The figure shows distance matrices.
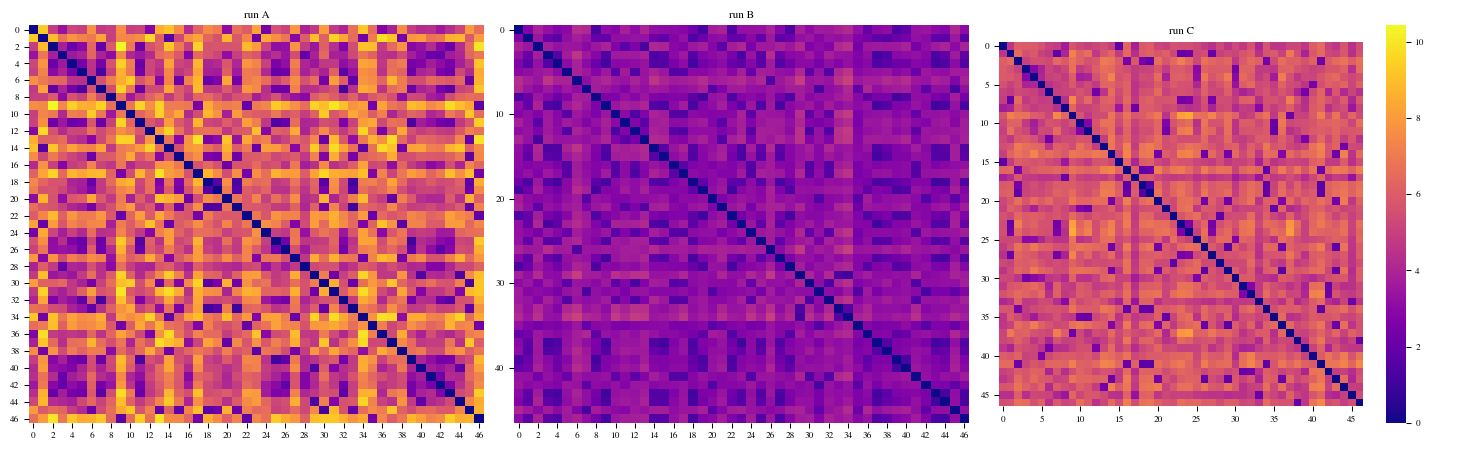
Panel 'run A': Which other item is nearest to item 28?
3
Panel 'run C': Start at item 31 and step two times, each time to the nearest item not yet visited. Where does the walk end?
32
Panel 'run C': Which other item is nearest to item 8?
17
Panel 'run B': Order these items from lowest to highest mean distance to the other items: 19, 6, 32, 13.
19, 32, 13, 6
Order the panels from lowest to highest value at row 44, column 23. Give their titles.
run B, run C, run A
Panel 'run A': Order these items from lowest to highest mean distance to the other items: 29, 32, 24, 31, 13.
32, 24, 29, 13, 31
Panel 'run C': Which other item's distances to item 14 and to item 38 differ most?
46
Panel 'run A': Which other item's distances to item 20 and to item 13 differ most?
37
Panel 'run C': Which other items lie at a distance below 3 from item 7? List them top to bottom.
1, 23, 24, 27
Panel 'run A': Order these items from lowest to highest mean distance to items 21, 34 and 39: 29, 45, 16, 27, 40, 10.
45, 27, 40, 16, 29, 10
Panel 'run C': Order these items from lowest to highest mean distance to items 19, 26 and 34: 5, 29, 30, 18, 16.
18, 16, 29, 30, 5
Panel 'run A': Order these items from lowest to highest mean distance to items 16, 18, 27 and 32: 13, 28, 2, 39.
28, 39, 2, 13
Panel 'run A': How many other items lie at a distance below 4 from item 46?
4
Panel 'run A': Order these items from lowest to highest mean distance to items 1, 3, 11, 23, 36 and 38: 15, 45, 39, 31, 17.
39, 15, 45, 31, 17
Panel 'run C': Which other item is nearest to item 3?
30
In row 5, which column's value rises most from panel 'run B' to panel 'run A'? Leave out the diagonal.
17
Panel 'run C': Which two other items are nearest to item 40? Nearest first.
5, 30
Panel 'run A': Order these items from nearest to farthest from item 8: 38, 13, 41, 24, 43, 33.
38, 41, 24, 43, 33, 13
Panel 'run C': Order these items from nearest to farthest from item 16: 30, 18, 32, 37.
18, 30, 37, 32
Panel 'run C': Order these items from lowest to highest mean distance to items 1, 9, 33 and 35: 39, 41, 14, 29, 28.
39, 28, 29, 14, 41
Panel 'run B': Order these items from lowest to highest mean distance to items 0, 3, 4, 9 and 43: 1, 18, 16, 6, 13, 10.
18, 1, 16, 10, 13, 6
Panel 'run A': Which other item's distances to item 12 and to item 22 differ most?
9
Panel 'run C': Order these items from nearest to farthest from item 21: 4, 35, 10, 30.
35, 10, 4, 30
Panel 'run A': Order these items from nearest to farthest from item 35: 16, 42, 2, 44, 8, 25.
16, 8, 42, 44, 25, 2
